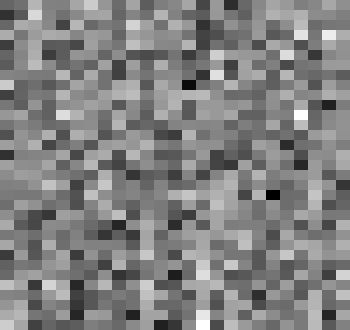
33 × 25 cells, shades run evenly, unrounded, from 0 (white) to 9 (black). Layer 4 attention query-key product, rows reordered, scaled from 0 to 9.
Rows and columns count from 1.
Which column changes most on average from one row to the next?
14
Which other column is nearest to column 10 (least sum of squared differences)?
24
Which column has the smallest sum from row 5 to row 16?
10
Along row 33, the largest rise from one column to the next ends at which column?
16
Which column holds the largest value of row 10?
1
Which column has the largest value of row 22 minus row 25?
4
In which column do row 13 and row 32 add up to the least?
15
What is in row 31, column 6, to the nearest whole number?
7
